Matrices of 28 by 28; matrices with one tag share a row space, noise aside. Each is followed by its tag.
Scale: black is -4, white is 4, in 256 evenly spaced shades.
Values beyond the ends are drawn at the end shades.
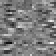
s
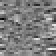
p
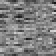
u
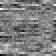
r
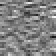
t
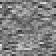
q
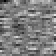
r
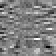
p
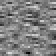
t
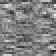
s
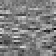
r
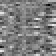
p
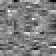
t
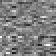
q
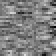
s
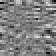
p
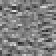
q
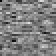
q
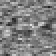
q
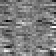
s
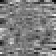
p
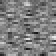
t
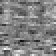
r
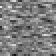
q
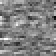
r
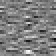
t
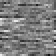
r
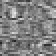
q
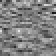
q
